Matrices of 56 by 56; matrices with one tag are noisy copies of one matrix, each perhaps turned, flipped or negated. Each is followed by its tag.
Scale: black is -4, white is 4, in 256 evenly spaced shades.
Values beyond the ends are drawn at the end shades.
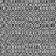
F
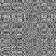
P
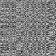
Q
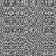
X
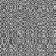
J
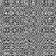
X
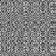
X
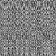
Q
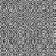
J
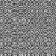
J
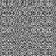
X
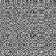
J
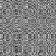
P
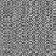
F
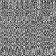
Q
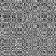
P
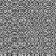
J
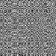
J
